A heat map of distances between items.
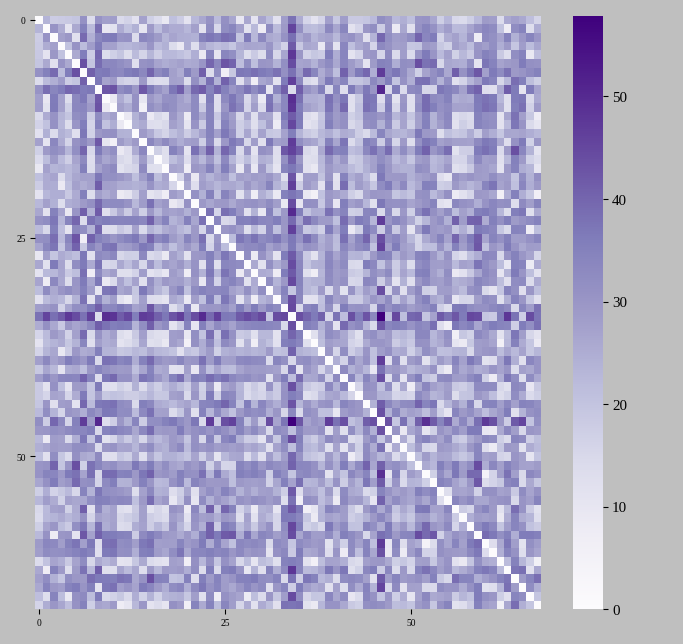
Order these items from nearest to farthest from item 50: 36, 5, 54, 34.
36, 54, 5, 34
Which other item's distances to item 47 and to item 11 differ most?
15
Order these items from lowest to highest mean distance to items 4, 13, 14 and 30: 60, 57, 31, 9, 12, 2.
9, 12, 57, 2, 31, 60
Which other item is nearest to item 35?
55
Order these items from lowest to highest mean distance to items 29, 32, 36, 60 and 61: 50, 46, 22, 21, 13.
13, 50, 22, 21, 46
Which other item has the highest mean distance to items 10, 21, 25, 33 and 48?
34
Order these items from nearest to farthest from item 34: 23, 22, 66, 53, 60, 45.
60, 53, 45, 23, 66, 22
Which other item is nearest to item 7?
29
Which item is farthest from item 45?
46
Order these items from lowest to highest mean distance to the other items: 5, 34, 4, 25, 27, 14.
4, 27, 14, 5, 25, 34
